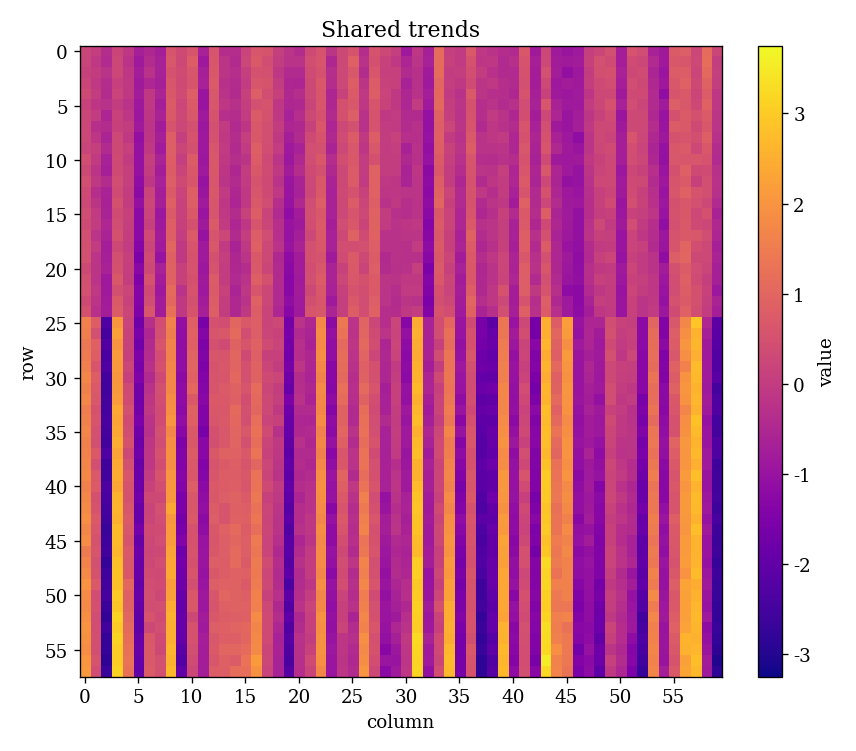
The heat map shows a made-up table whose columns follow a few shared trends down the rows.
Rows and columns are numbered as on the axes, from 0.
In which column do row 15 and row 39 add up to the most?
43
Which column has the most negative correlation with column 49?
6
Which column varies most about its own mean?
31
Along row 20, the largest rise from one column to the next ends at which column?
33
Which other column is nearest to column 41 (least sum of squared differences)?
27
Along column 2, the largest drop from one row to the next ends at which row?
25
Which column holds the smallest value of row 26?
2
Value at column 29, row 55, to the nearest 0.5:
-1
